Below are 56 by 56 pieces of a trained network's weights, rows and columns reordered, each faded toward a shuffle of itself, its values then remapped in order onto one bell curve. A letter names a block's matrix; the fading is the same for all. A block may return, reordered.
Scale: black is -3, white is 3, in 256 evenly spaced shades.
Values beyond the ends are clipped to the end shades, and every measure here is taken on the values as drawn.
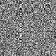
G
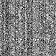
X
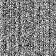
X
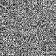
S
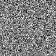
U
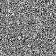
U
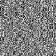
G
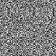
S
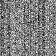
X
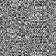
S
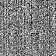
X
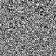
S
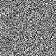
S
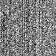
X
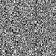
G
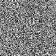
U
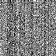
X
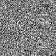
S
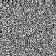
S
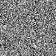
U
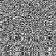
S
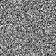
S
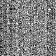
X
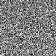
U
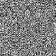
S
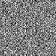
S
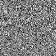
U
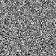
U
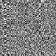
G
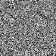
U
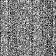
X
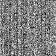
X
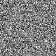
U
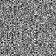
G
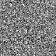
U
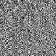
S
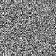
G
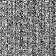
X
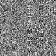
G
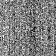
X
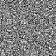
S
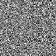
U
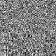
S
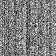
X
